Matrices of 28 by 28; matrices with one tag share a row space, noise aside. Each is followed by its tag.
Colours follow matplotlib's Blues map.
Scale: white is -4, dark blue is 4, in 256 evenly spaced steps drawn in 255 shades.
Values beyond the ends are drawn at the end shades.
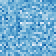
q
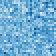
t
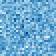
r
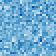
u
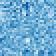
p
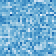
t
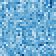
q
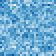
p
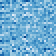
p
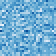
r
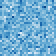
u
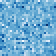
r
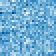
p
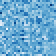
r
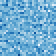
q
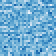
t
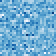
p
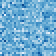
r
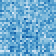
p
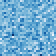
u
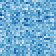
r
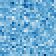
p
